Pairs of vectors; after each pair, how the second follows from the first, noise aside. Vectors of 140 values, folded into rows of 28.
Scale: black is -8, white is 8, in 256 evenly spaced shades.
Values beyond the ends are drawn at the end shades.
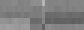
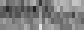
reversed, scaled up.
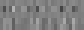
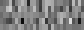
reversed, scaled up.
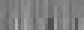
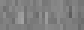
wrapped around, negated, shrunk.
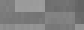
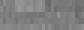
shrunk.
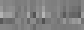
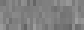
wrapped around, shrunk.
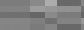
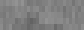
wrapped around, negated, shrunk.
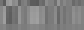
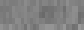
reversed, negated, shrunk.
